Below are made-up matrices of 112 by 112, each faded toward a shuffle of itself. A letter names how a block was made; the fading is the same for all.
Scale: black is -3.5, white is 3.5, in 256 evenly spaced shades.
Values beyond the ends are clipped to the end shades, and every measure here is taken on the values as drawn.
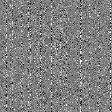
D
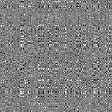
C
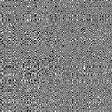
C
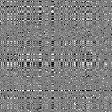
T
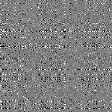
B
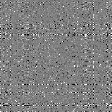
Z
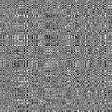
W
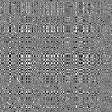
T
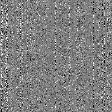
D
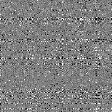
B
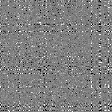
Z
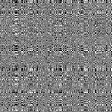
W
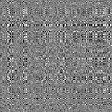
W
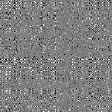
Z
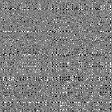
B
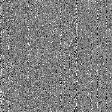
D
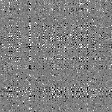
Z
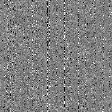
D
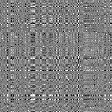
T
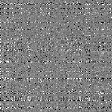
B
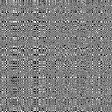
T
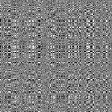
W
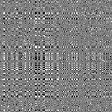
T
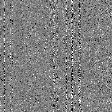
D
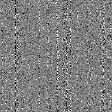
D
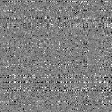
B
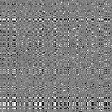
T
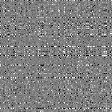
B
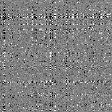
Z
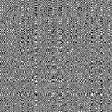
C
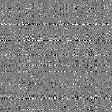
B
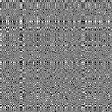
T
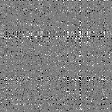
Z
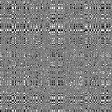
T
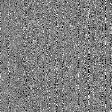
D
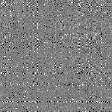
Z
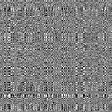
W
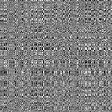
W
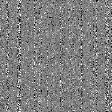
D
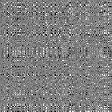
C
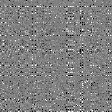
Z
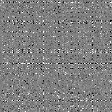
Z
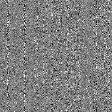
D
